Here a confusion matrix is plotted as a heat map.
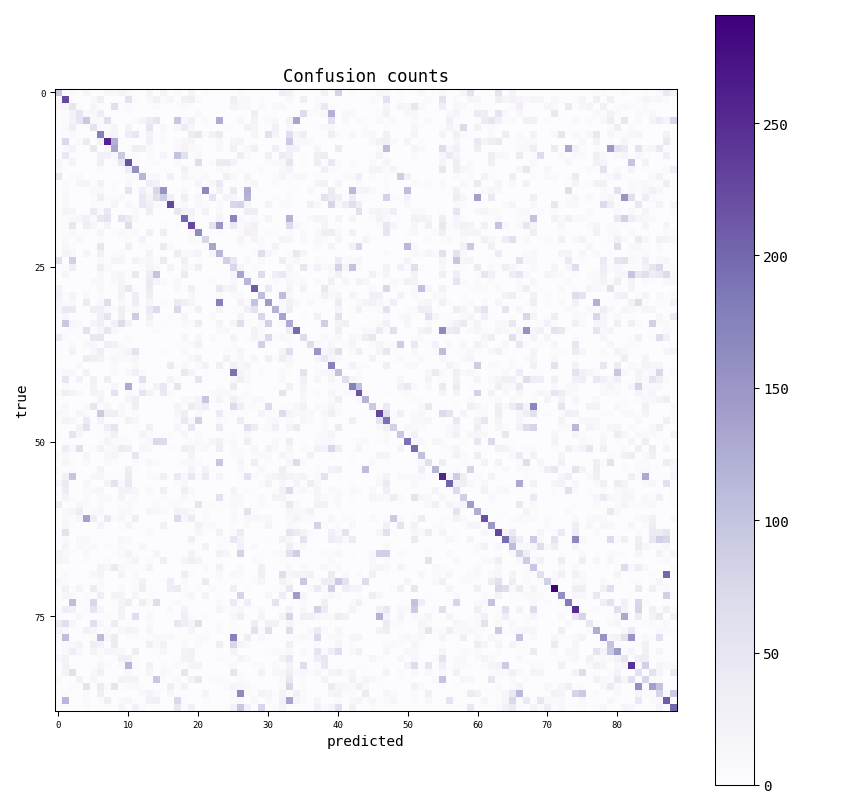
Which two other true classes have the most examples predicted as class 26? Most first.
86, 88
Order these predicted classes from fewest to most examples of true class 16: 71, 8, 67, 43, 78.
67, 8, 43, 71, 78
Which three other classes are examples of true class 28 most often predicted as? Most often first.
52, 47, 79
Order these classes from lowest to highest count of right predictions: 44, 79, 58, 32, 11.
58, 79, 44, 32, 11
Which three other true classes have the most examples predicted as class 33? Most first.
87, 18, 7
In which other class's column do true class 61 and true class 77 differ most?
4
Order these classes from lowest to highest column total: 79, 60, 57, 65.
65, 79, 60, 57
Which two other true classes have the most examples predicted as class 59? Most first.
22, 54
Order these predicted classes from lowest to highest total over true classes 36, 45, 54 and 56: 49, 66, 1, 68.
1, 49, 68, 66
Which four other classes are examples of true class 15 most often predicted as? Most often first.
81, 60, 27, 47
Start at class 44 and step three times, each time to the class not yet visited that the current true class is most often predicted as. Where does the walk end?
69
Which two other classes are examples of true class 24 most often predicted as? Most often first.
57, 2
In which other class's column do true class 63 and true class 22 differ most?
50
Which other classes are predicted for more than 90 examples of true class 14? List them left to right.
15, 21, 27, 42, 50
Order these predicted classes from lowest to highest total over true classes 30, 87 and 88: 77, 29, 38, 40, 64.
38, 64, 29, 40, 77
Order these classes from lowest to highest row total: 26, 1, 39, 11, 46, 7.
11, 39, 1, 7, 46, 26
